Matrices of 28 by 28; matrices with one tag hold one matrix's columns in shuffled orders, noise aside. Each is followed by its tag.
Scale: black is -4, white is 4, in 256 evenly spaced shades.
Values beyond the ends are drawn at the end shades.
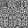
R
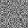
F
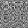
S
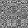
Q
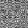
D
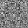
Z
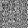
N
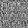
Z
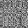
R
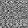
Q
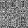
R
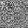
S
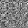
Z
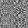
F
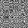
D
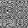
Q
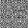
D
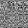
S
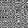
D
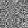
F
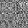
Z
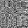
R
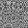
S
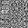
N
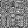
R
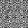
D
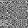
Q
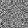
F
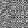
D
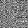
D
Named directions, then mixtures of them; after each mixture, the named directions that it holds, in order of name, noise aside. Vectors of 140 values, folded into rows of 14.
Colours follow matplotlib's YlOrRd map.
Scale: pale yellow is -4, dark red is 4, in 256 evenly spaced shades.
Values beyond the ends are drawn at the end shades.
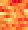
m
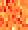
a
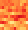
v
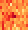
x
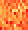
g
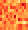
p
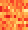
m, p, x.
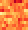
m.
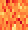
a, g.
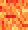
a, m, x.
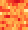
m, x.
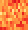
g, m.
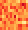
p.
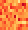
p.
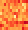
g, p, v.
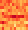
v, x.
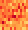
g, v, x.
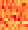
a, p, v.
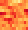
m.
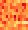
p, v.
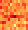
p, v, x.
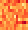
p.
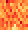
a, g, x.
